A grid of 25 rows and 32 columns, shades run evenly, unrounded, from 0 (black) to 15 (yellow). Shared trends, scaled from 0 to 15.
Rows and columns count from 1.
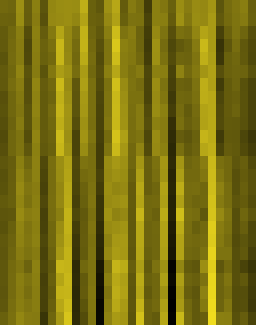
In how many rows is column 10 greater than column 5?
2
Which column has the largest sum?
27
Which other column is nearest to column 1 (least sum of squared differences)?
31
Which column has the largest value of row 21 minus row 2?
16
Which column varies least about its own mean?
5
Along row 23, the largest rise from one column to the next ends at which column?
23
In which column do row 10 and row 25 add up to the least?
22
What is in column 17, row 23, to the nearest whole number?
6
